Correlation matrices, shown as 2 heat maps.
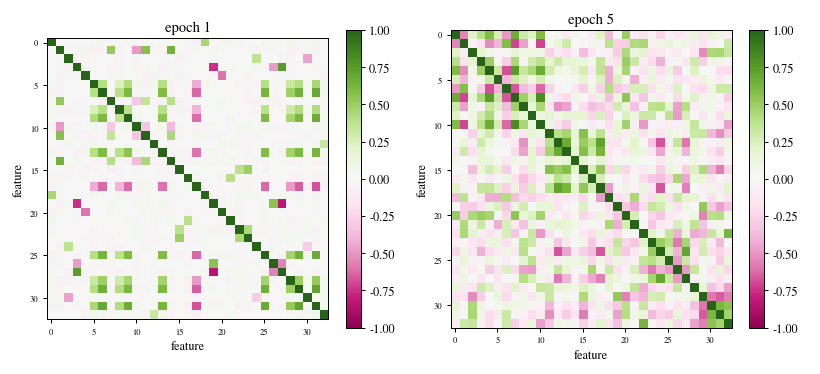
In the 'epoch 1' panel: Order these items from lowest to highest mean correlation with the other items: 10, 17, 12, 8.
17, 10, 12, 8
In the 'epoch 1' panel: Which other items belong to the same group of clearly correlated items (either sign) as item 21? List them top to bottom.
16
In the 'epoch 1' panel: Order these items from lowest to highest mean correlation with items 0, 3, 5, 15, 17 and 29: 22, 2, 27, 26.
26, 2, 22, 27
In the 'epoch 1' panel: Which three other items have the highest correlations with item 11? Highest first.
1, 14, 7
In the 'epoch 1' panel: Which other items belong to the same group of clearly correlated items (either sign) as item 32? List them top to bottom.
12
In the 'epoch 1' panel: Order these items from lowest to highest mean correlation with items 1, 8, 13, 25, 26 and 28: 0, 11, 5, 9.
0, 11, 5, 9
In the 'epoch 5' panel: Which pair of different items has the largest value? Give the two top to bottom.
7, 10
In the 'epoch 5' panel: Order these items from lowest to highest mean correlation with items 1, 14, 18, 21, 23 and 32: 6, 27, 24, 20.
20, 24, 27, 6
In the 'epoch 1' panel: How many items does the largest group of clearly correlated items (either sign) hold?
10
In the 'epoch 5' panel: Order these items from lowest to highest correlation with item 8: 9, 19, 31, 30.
31, 30, 9, 19
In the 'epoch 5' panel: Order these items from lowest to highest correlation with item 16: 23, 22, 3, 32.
23, 22, 32, 3
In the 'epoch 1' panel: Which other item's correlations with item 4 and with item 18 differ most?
20
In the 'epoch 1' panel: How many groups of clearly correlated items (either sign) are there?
9
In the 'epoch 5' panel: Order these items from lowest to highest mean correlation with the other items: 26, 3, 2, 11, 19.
26, 19, 2, 11, 3
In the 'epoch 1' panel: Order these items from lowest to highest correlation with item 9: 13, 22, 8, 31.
22, 8, 13, 31
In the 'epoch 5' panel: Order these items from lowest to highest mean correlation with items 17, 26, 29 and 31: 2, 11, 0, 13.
2, 0, 11, 13
